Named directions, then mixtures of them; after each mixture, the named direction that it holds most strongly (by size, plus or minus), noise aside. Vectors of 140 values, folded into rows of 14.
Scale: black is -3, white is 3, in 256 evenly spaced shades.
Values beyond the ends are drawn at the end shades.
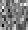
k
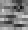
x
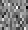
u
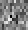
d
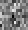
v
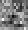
x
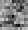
x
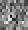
d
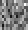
k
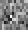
d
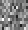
u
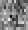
d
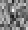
v
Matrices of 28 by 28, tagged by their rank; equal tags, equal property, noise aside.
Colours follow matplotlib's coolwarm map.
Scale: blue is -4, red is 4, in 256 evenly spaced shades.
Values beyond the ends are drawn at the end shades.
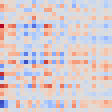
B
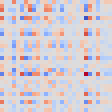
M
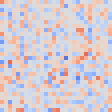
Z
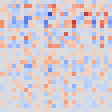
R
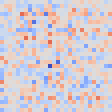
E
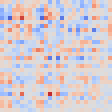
B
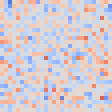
E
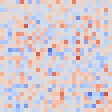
E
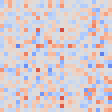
Z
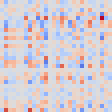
B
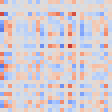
M
